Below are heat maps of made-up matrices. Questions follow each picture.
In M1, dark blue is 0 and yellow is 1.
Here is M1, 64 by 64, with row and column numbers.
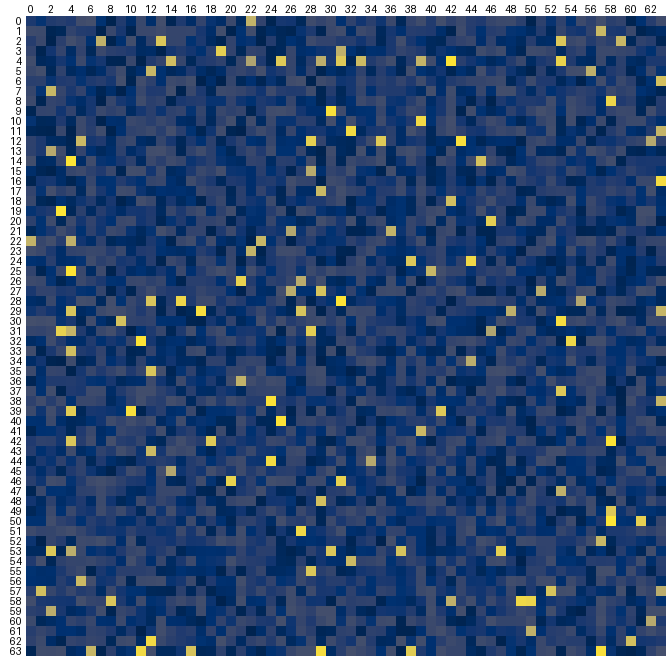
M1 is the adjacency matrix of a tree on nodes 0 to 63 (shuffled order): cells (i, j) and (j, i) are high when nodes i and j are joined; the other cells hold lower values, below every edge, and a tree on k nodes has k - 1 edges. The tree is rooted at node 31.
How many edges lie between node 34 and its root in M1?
7
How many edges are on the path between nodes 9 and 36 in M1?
8
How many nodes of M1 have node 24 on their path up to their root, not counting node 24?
2
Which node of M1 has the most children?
4
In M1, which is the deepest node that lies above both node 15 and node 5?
28
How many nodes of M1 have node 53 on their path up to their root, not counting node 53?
8
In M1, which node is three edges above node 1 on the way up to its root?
29
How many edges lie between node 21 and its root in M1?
5
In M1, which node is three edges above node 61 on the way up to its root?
42
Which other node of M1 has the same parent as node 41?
10
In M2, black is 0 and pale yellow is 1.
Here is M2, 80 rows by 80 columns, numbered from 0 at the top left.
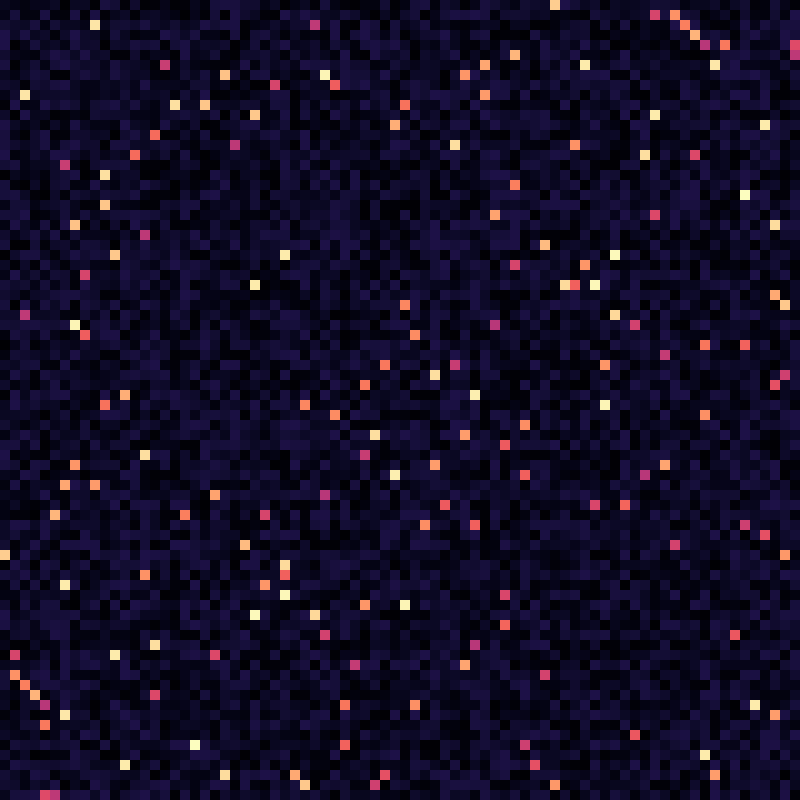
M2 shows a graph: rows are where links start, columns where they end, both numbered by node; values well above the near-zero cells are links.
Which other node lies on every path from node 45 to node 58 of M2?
node 6
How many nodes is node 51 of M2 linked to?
3
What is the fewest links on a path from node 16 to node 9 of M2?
3
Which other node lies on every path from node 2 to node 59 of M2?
node 28
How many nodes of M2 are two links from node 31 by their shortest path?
3
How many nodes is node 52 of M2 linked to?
3
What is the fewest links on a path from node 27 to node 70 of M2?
4
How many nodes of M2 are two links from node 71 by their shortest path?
6
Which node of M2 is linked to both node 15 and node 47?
node 64
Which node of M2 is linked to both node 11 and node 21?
node 65
